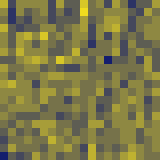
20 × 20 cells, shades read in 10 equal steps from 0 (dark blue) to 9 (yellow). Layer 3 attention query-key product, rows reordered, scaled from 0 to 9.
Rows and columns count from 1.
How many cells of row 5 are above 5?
3
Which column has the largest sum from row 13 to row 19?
12
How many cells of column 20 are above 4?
11
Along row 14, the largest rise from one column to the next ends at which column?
15
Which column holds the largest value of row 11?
2
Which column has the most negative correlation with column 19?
18
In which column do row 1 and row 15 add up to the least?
17
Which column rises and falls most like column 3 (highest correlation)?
4
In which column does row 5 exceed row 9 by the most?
6
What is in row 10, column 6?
5
